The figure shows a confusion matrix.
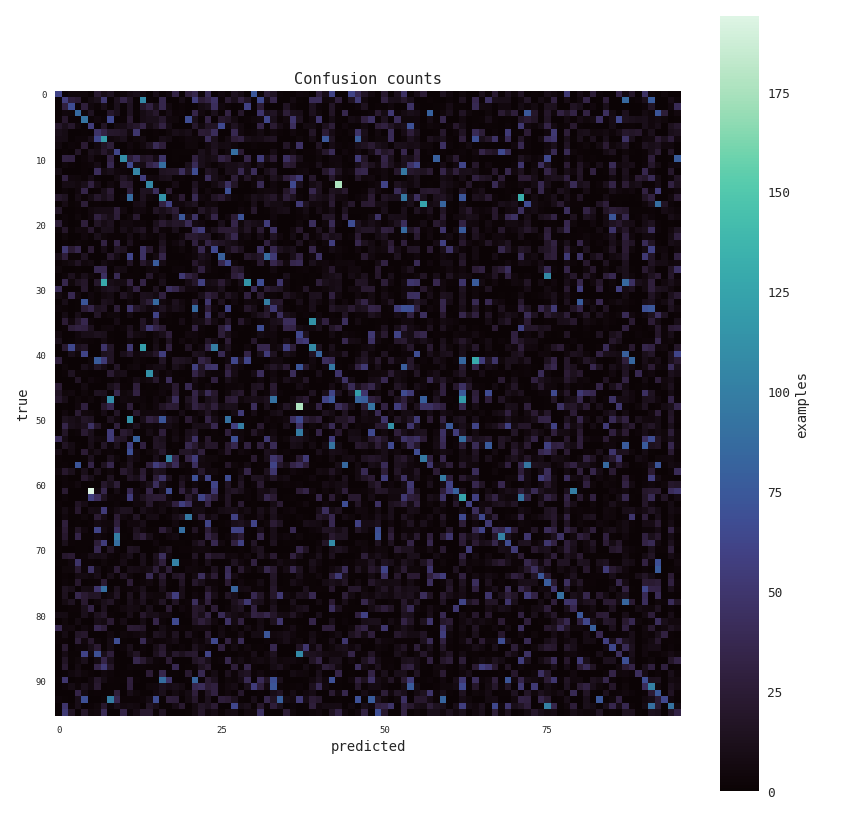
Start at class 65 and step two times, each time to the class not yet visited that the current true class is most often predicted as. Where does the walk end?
45
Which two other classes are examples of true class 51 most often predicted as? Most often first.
28, 60
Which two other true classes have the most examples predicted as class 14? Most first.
43, 36
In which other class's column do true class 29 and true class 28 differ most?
75
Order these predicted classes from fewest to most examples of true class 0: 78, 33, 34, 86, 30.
34, 33, 86, 78, 30
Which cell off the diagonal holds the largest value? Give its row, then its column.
61, 5
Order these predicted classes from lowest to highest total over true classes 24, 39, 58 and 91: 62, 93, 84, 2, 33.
93, 84, 62, 2, 33
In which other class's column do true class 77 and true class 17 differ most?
56
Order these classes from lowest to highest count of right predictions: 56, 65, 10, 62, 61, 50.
50, 65, 61, 56, 10, 62
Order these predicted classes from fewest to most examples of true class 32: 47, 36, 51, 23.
36, 51, 47, 23
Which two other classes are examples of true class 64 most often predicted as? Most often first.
7, 41
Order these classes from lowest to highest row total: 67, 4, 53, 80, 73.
80, 73, 4, 67, 53
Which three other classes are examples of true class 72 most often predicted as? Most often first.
18, 92, 3
